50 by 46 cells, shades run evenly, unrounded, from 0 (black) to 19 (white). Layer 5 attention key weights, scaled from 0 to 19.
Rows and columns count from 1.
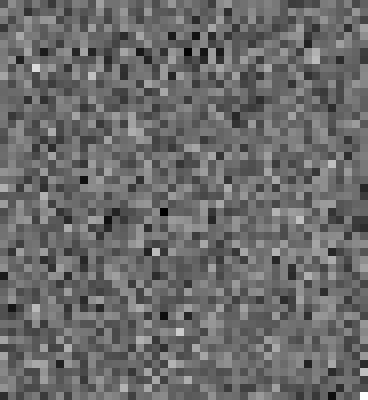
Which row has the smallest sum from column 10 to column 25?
27
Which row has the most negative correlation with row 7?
10
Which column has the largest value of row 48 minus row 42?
13
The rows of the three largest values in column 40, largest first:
8, 7, 31
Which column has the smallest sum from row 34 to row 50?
11
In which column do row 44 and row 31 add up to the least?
21
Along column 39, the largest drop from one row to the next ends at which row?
36
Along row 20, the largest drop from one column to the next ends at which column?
28
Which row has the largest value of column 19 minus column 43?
49
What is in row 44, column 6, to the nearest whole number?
12
